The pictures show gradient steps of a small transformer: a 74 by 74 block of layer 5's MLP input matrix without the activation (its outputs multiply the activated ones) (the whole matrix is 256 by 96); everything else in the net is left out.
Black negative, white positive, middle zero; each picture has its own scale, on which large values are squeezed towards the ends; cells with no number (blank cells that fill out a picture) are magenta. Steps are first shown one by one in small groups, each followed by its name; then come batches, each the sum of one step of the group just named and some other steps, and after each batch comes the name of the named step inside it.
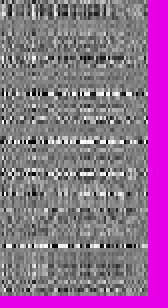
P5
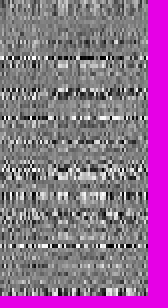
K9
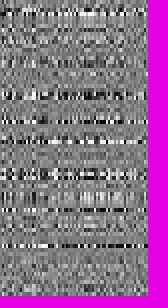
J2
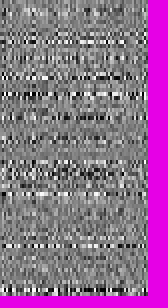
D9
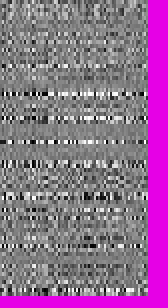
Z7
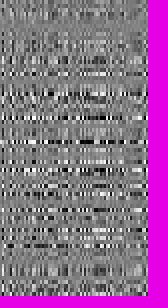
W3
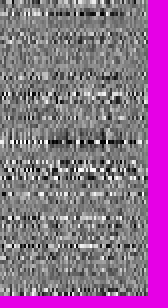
D9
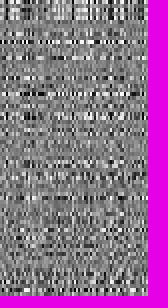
Z7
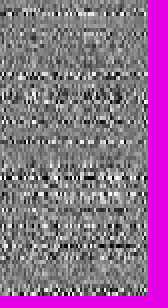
J2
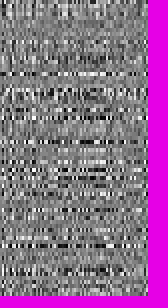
W3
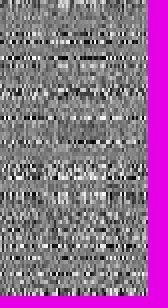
K9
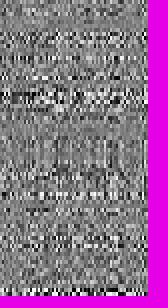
D9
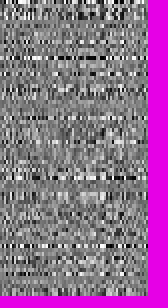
K9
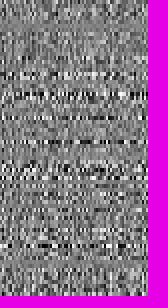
W3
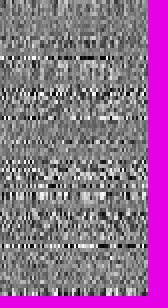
K9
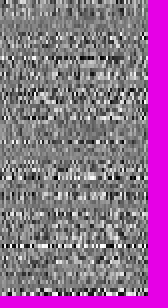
K9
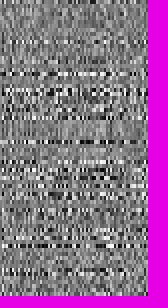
W3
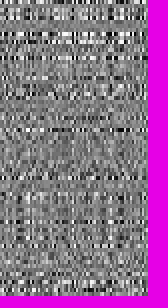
D9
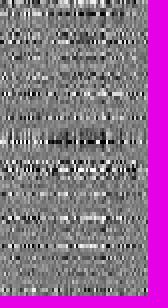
D9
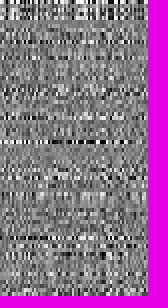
K9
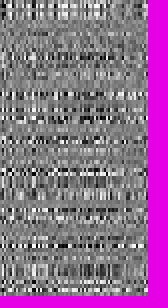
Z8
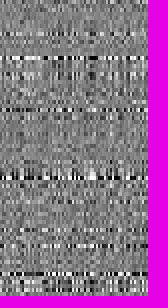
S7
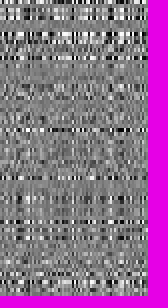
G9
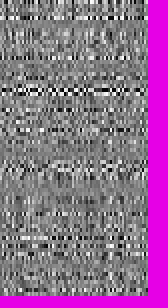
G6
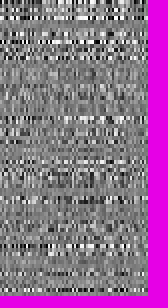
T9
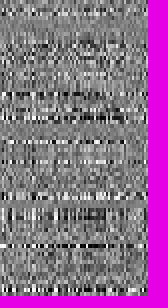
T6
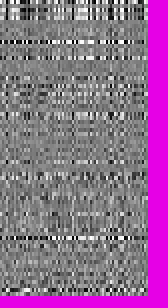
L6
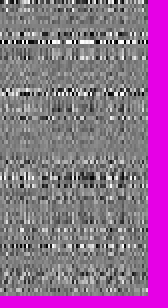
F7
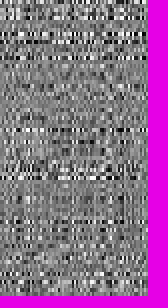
G9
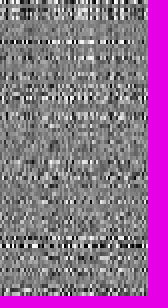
L6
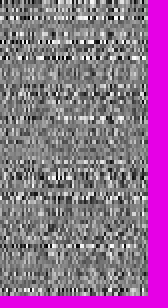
T9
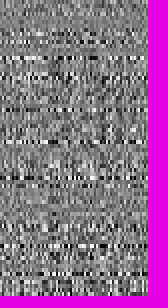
S7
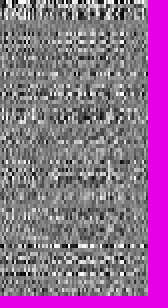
Z8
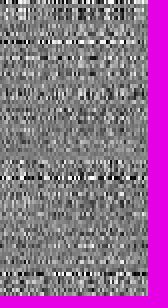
S7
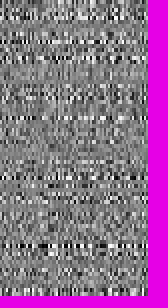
T9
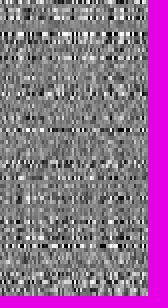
G9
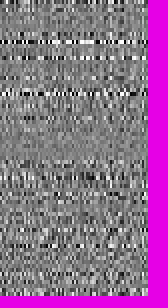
F7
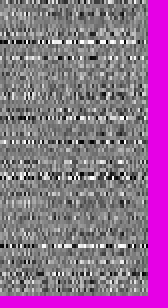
S7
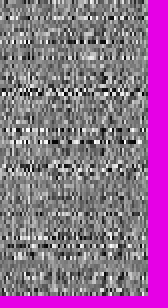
G6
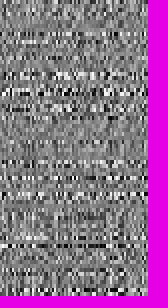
T6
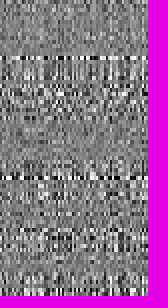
S7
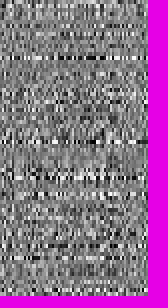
Z8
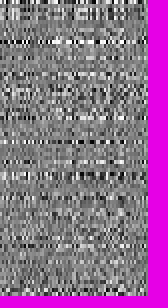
L6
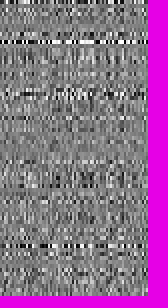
F7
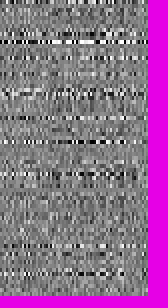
F7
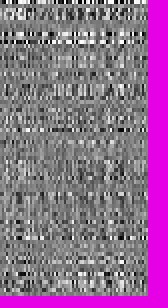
G9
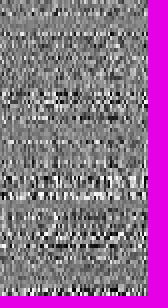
T6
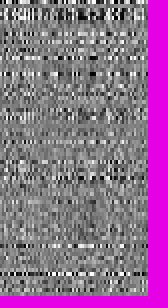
S7
